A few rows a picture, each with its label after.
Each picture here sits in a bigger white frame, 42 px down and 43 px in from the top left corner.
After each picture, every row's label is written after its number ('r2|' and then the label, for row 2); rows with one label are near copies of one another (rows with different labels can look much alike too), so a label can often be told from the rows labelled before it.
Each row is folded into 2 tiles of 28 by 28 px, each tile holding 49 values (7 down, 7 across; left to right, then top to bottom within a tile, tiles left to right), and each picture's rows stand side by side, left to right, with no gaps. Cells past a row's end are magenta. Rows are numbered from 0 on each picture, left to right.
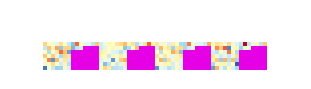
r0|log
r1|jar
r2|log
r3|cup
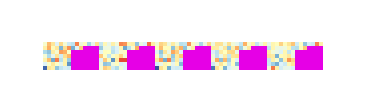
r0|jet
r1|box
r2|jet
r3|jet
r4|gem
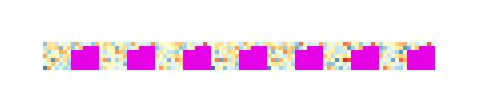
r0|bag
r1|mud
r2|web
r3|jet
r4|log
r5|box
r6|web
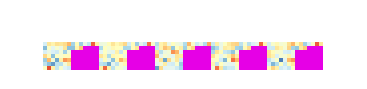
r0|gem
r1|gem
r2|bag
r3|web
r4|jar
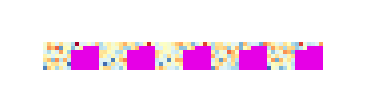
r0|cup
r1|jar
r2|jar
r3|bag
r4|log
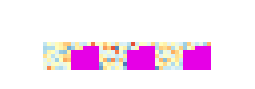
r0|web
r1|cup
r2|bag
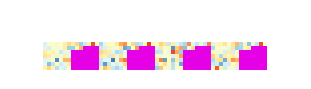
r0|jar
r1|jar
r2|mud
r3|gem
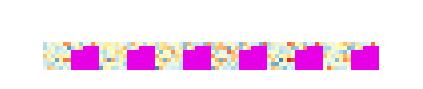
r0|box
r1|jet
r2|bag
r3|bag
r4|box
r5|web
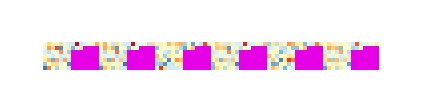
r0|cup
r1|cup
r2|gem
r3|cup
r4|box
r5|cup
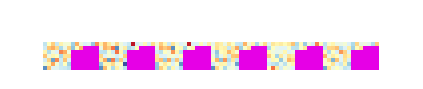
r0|bag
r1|cup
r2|cup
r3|jet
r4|gem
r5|bag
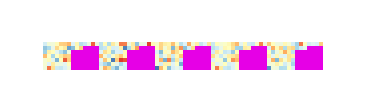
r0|web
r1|box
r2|jet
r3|web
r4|log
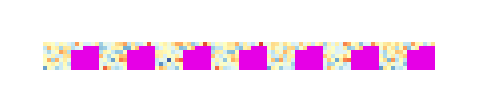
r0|log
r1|web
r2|jar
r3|web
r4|jet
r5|box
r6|jet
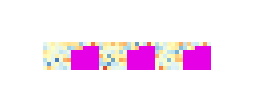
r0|jar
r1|gem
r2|web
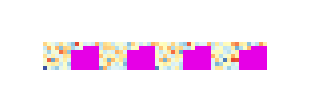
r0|log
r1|bag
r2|log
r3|box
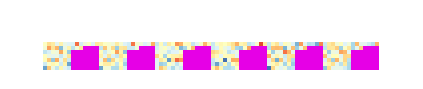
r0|cup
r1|log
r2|box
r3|jar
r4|bag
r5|bag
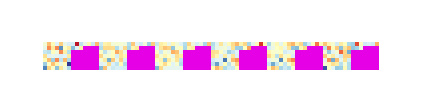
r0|cup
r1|bag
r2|bag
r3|jar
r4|jar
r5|log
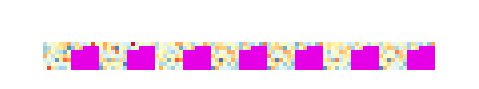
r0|web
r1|cup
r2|box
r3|bag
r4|bag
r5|jet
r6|bag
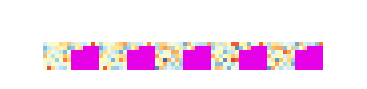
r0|web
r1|web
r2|bag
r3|box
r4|bag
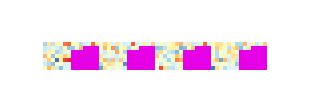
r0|box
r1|cup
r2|web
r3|jet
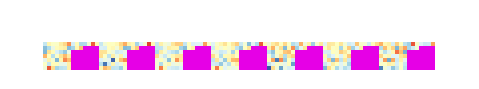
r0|web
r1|jar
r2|web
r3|gem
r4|jet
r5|jet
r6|log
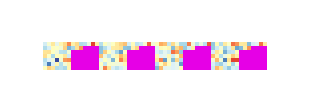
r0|jar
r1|web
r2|mud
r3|box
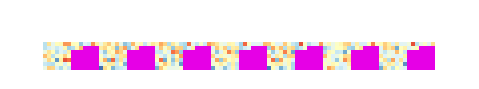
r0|box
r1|jet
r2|mud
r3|log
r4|log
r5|web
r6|cup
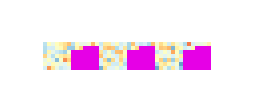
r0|web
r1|bag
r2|cup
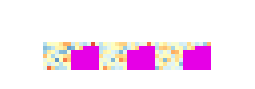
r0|web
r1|web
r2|bag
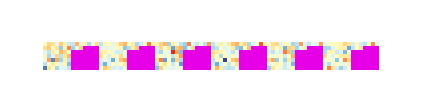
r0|jet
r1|jar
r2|mud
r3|jar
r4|mud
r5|web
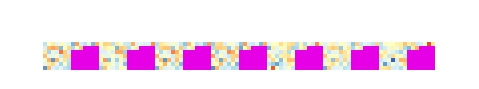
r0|bag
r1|mud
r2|bag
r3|bag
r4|gem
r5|bag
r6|jar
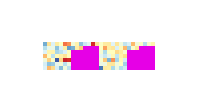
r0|box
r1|jet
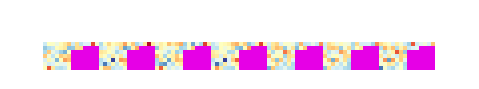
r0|web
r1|jar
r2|gem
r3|jar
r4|bag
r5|bag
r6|log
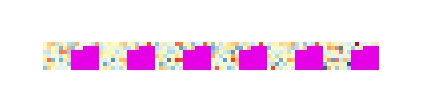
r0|mud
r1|jar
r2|box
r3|web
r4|gem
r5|cup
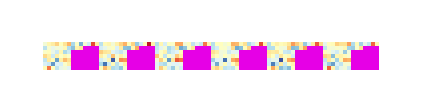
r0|gem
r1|jar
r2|box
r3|jar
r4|jar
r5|gem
